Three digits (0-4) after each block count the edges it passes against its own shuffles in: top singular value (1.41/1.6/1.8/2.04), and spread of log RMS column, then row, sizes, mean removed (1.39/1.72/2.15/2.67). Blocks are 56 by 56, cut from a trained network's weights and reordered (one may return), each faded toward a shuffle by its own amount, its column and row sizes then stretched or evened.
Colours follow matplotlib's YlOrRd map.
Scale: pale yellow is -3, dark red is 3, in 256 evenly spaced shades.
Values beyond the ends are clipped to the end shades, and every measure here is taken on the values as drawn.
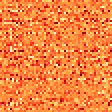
2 1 4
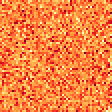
2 1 0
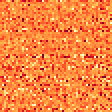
0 1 4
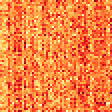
4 0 1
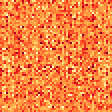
1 0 3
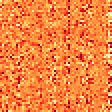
1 4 1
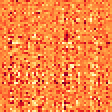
2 4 3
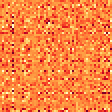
2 3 3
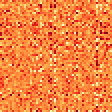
2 3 2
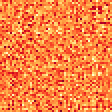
2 0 0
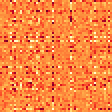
4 4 4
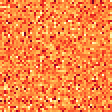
0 2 2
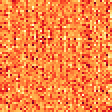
2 2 1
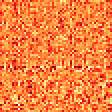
3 0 3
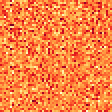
2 2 1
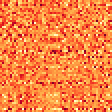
3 0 4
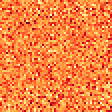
1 1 1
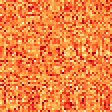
4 1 1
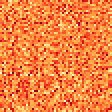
2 0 2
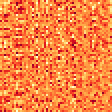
4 4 1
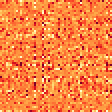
2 3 4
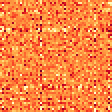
2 3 3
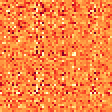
2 3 3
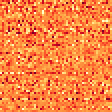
0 2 4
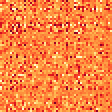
3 3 4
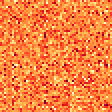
0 1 1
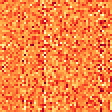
2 3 0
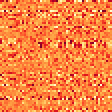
4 1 4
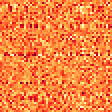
3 1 3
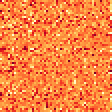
0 2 2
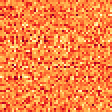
3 0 3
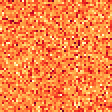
0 0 0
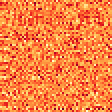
4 0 2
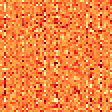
2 4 1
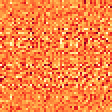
3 1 4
